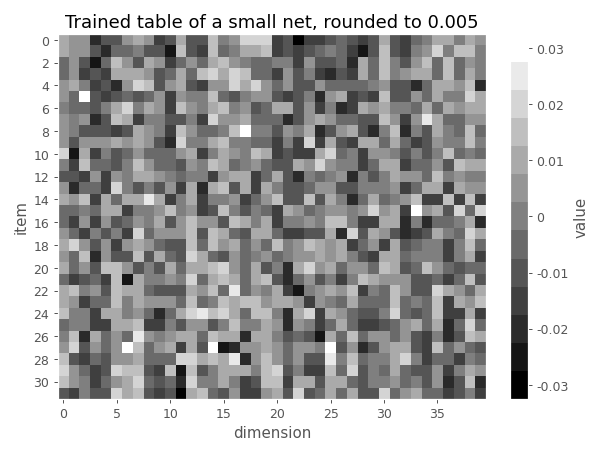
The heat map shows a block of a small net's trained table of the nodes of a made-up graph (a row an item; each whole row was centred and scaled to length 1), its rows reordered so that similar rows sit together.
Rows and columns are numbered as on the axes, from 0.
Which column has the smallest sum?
3
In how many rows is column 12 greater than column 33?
21
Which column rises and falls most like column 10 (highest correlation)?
27
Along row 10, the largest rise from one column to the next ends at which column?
2
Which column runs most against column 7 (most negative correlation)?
34
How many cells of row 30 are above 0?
16
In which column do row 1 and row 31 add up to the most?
30
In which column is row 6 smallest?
26
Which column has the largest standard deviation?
11
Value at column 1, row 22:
0.015
